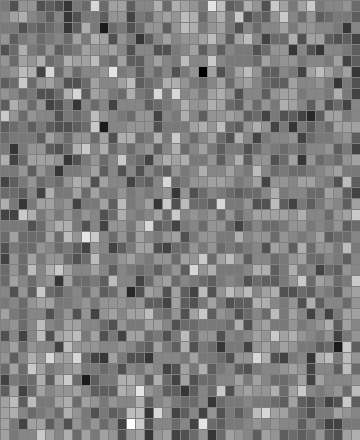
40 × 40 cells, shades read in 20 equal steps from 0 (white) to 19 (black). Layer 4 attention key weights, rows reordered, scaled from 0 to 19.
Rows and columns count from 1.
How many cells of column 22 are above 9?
18
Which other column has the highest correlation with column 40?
5
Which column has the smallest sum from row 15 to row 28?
6
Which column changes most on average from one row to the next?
23
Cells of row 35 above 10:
16
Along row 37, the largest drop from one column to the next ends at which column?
39
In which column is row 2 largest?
8
